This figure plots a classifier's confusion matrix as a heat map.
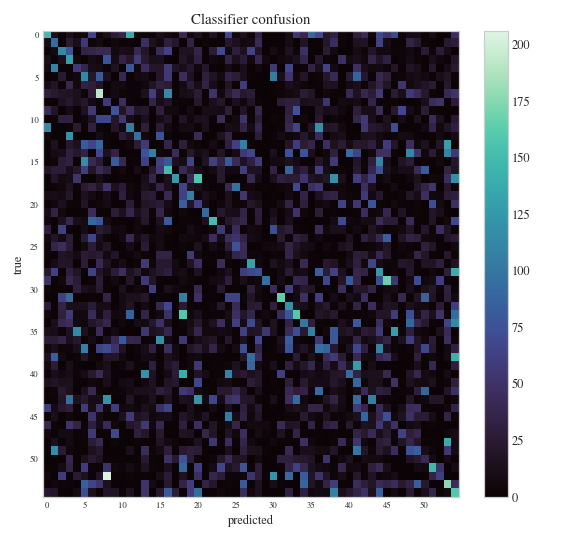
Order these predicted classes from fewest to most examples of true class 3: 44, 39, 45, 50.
50, 44, 45, 39
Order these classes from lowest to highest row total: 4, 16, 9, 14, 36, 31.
9, 4, 31, 36, 16, 14
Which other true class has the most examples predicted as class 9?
15
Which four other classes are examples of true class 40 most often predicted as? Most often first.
18, 13, 24, 31
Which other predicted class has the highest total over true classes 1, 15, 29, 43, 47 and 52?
8
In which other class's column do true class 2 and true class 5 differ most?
30
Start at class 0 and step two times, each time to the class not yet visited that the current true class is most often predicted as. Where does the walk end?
36
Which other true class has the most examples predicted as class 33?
43
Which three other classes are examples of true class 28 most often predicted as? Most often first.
54, 44, 36
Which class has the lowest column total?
29
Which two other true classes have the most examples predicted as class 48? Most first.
14, 34
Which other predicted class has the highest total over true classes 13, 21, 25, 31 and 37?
26
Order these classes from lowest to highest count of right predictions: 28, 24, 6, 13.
6, 24, 13, 28
